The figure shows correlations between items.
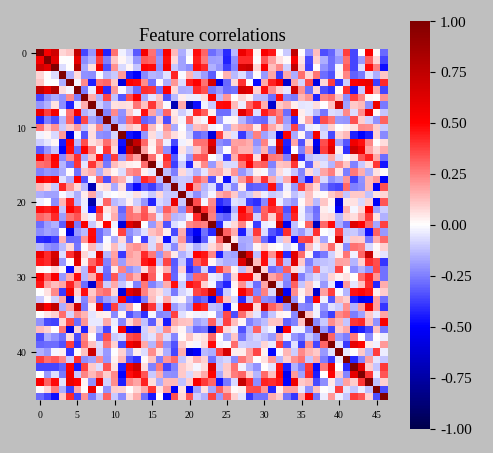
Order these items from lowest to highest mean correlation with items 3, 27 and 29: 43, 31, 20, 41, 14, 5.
20, 43, 31, 14, 41, 5
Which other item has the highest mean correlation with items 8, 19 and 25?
40
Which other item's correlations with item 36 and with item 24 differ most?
4
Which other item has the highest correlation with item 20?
18
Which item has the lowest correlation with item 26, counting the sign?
35
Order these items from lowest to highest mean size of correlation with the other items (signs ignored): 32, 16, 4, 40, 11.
16, 40, 11, 32, 4
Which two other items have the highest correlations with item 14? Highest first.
34, 30
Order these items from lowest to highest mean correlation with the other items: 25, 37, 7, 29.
37, 25, 29, 7
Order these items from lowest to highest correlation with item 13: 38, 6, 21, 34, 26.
34, 21, 26, 38, 6
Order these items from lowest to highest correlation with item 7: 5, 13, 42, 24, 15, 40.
5, 42, 13, 15, 24, 40
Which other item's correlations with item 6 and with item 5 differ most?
0
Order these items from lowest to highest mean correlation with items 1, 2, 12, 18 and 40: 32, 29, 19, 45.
19, 29, 45, 32
